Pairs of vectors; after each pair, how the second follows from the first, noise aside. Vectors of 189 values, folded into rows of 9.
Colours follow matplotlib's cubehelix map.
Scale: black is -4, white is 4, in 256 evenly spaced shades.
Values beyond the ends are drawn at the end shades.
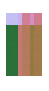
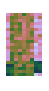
wrapped around, negated.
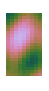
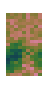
wrapped around, negated, partly zeroed.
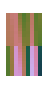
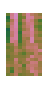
reversed, shrunk.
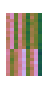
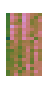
reversed, shrunk.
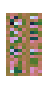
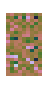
reversed, negated, partly zeroed.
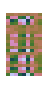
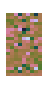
reversed, negated, partly zeroed.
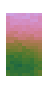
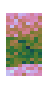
wrapped around.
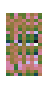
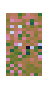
reversed, partly zeroed.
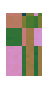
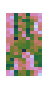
wrapped around.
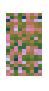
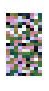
wrapped around, negated, scaled up.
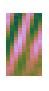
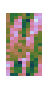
wrapped around.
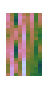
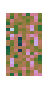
wrapped around, negated, partly zeroed.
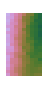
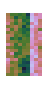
wrapped around.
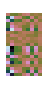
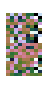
reversed, scaled up.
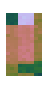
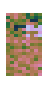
wrapped around, partly zeroed.
